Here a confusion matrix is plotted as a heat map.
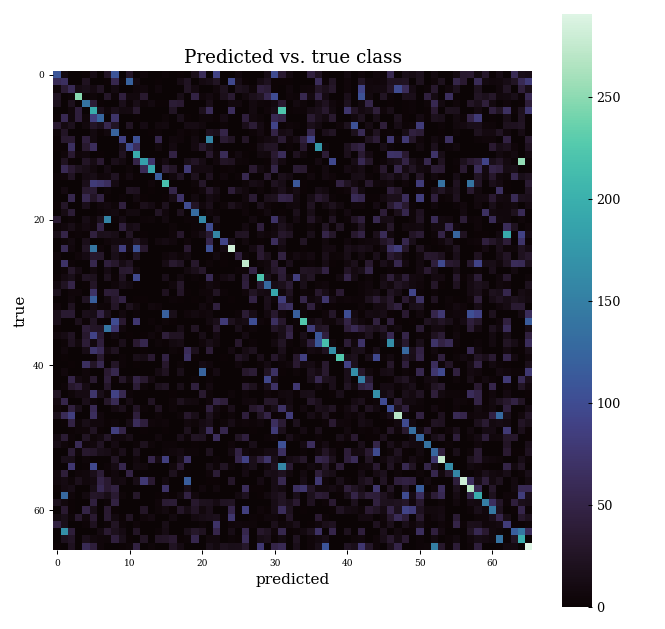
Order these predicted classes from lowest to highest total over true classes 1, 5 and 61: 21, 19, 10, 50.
19, 50, 21, 10
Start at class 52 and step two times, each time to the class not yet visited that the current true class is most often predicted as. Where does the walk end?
8
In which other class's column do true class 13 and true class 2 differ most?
42
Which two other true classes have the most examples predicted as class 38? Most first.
12, 63
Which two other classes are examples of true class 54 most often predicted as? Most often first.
31, 5
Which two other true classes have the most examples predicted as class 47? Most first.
2, 24
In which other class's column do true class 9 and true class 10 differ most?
36
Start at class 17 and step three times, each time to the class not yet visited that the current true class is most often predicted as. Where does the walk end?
62
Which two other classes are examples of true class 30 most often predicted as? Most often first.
49, 5
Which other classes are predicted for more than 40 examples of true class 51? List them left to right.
3, 31, 35, 44
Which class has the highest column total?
5
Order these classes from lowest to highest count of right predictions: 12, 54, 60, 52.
52, 60, 54, 12
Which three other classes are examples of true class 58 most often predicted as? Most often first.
1, 48, 64
